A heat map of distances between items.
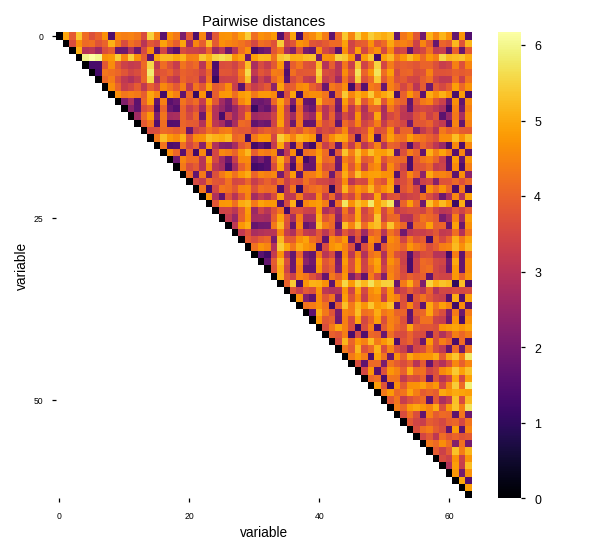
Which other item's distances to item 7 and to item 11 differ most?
25
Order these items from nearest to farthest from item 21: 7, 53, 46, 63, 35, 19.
63, 19, 35, 53, 7, 46
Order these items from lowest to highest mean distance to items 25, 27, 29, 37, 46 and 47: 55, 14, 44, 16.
14, 55, 16, 44
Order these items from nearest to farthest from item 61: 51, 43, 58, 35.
35, 43, 58, 51
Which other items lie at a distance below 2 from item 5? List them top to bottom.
4, 6, 24, 35
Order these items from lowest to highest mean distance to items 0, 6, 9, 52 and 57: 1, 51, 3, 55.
55, 1, 51, 3
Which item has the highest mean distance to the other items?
3
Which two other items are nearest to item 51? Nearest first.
48, 44
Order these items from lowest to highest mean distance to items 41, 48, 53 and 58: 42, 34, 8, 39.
39, 42, 8, 34
